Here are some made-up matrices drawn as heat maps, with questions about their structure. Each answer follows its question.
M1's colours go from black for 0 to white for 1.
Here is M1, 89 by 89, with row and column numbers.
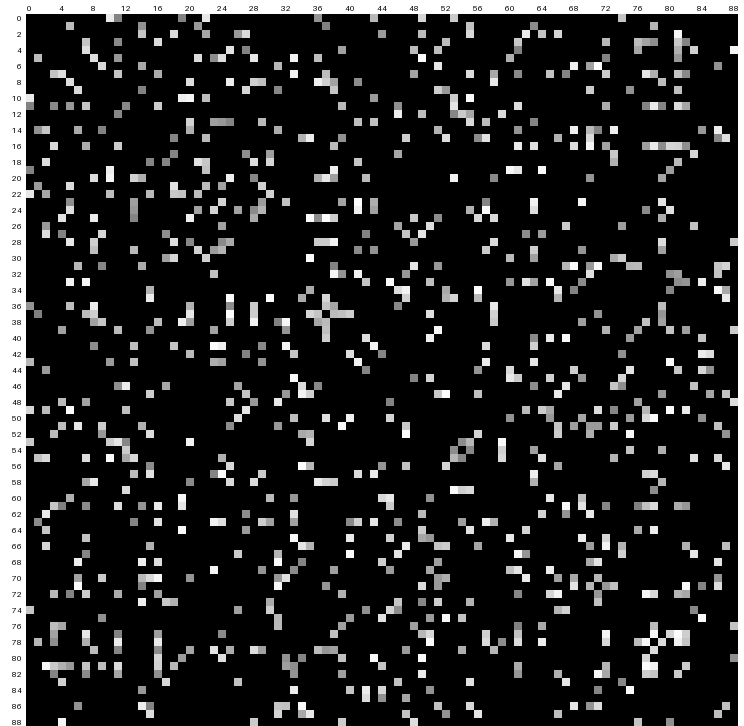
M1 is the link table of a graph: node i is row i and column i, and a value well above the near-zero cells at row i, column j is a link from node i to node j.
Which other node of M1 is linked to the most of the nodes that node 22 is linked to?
node 18
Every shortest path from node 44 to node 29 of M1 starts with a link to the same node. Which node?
node 60
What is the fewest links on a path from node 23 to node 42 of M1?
3
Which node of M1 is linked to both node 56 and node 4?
node 25
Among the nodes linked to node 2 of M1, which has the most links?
node 81
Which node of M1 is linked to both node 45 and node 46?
node 74
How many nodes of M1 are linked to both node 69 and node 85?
0
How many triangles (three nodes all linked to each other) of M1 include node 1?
1
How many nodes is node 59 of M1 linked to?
5
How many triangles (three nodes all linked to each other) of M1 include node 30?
4
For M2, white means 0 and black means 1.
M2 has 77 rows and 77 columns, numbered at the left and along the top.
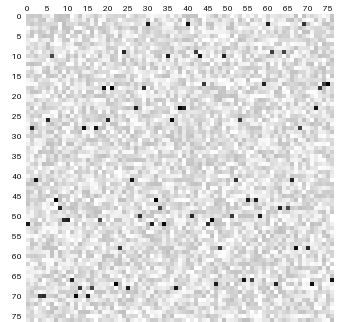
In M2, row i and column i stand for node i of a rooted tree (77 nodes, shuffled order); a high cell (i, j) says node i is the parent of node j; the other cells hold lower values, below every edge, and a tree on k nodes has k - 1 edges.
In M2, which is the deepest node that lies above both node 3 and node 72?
58
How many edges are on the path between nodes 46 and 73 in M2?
3
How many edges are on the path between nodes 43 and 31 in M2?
6
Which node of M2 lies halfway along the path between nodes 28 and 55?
51
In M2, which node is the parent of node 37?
68
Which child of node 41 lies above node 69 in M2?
2
